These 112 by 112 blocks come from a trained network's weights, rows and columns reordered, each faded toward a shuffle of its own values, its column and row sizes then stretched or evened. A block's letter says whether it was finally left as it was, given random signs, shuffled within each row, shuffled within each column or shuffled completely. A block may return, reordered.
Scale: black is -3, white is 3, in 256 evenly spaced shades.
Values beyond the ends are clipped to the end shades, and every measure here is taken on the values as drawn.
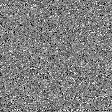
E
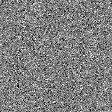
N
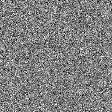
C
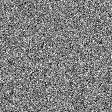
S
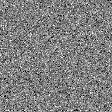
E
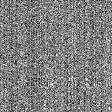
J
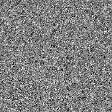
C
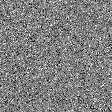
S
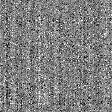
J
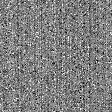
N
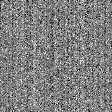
N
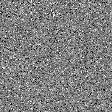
E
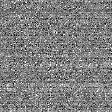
J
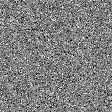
S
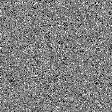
C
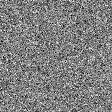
S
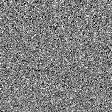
E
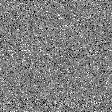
E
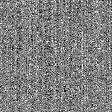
J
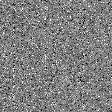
N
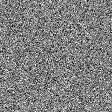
S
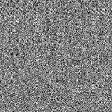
J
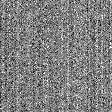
N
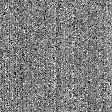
N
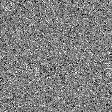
E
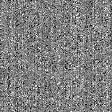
J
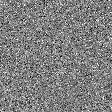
S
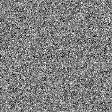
C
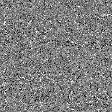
C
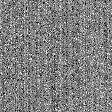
N
